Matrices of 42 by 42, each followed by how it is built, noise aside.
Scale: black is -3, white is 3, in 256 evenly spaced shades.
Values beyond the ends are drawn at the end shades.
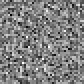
repeating rows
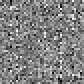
uneven columns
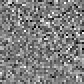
upper triangular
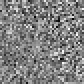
upper triangular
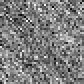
Toeplitz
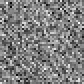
Toeplitz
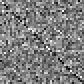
diagonal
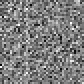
repeating rows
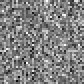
repeating rows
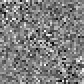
block diagonal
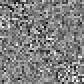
block diagonal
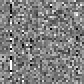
uneven columns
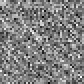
Toeplitz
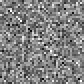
diagonal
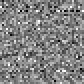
uneven rows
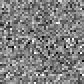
uneven rows
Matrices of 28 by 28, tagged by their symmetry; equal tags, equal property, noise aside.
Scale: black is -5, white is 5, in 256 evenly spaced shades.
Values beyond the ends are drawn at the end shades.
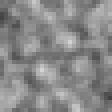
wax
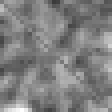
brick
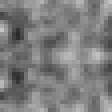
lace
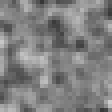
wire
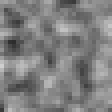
brick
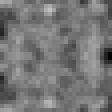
lace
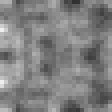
lace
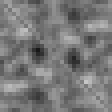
wax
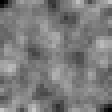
wax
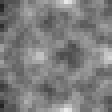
lace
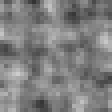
wire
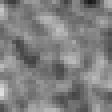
wire
